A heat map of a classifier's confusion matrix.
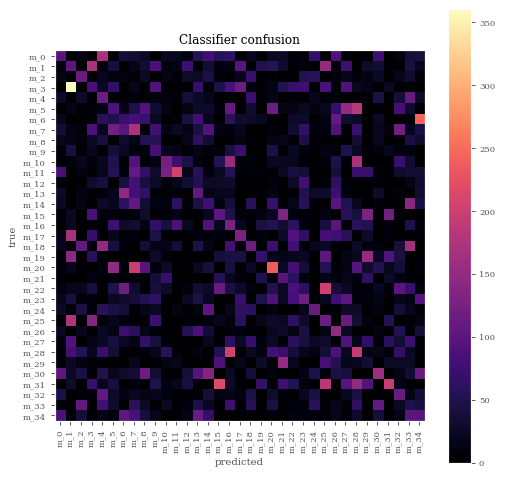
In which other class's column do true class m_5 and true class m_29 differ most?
m_28
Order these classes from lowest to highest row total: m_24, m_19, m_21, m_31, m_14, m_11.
m_21, m_24, m_19, m_14, m_11, m_31
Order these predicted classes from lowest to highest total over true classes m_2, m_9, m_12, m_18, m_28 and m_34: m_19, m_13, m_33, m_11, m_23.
m_19, m_11, m_23, m_13, m_33
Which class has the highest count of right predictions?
m_20
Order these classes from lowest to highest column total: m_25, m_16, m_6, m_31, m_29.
m_31, m_29, m_6, m_25, m_16
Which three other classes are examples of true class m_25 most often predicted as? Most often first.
m_1, m_3, m_27
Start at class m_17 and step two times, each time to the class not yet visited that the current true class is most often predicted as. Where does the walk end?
m_3
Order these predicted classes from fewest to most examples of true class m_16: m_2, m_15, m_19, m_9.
m_2, m_15, m_19, m_9
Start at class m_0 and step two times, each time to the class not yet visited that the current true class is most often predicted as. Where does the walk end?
m_33
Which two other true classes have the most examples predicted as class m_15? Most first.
m_31, m_22
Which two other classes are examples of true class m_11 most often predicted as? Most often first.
m_10, m_7
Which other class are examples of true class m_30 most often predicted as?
m_14
